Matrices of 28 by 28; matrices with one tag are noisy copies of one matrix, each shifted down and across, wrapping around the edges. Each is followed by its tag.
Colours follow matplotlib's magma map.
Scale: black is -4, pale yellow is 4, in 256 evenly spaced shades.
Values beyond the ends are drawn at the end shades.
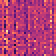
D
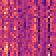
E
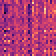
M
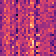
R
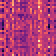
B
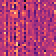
D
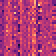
R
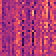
E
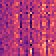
E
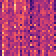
M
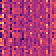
D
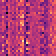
R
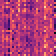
B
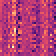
R
